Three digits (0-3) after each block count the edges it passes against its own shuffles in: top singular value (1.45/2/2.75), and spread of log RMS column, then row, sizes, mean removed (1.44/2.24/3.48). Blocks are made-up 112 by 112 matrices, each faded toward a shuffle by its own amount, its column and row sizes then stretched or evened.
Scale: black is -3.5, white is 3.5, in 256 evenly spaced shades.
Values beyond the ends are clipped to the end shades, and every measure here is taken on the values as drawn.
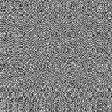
3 0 0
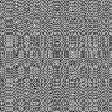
3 0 1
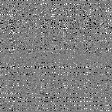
1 2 3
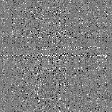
2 2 2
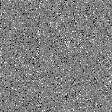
1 1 0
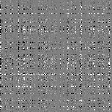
2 3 3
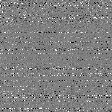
0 0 3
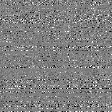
1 1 3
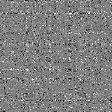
2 1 2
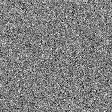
0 0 0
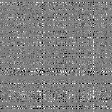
2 2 3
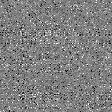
2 0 1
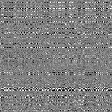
3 1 3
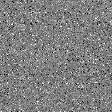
0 1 1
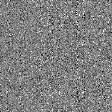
0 2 0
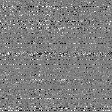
0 1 3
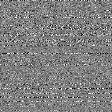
0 0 3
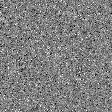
0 0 0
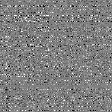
1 1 3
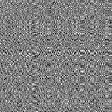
3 0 2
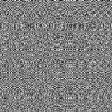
3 0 3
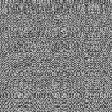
3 0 2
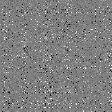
0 2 2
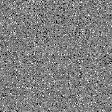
1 1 1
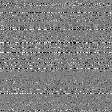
2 0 3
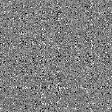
0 2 2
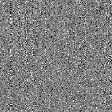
2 2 0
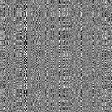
3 3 0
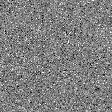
1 0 0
